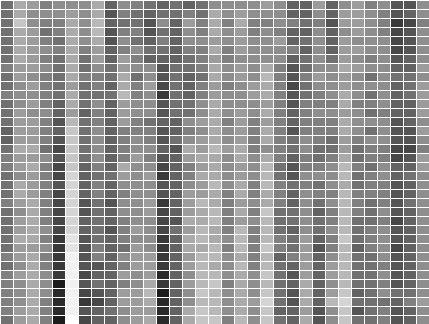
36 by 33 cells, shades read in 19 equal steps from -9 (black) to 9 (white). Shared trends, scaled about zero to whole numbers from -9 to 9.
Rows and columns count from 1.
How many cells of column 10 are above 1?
13
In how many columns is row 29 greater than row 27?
9
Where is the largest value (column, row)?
6, 36
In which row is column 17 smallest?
1
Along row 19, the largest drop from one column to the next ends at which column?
7
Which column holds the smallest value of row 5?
31
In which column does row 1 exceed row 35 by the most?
5
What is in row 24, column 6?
6
